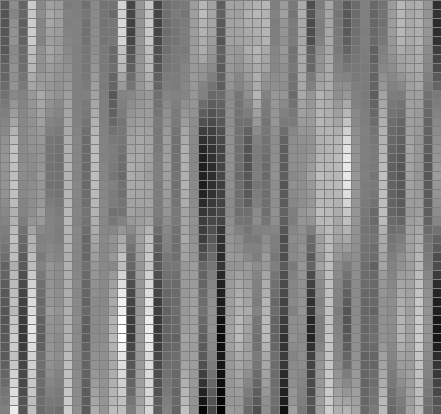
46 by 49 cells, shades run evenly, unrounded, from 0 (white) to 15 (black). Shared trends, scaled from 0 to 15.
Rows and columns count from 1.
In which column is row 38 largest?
25
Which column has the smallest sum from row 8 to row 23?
39
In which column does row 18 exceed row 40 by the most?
14
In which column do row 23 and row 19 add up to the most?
23
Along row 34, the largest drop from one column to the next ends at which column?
4
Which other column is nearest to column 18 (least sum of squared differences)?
3
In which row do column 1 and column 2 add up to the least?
46
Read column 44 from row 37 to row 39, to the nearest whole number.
7 7 7
